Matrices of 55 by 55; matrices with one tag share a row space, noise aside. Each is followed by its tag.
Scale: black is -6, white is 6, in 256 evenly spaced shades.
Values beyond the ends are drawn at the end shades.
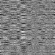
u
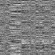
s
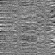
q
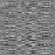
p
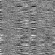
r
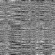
s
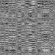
p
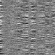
r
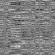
s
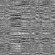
s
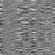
r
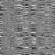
r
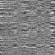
q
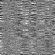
r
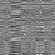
s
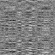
p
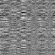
u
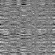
u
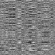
p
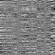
q
